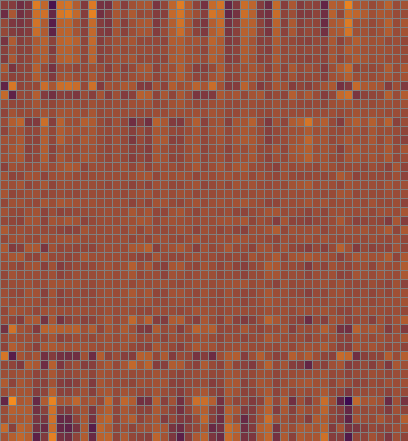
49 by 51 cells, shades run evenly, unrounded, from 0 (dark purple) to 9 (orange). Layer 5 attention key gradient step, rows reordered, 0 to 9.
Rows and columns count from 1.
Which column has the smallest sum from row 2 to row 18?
7
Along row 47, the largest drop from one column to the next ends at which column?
8
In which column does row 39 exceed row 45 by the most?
44
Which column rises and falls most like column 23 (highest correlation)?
5
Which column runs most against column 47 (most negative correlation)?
19
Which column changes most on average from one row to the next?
2
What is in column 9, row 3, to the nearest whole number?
6
